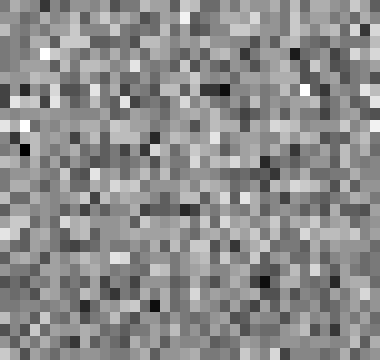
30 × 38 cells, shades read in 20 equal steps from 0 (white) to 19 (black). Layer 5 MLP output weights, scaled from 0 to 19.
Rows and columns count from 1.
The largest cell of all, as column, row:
3, 13
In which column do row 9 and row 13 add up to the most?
15
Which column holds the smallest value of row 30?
28
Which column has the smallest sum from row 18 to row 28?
21
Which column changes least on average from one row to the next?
18
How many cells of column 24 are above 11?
4
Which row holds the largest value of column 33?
8
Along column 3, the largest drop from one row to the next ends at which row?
9
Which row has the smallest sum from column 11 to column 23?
16
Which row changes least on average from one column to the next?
10
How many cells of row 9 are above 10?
12
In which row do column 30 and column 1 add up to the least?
11
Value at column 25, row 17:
2
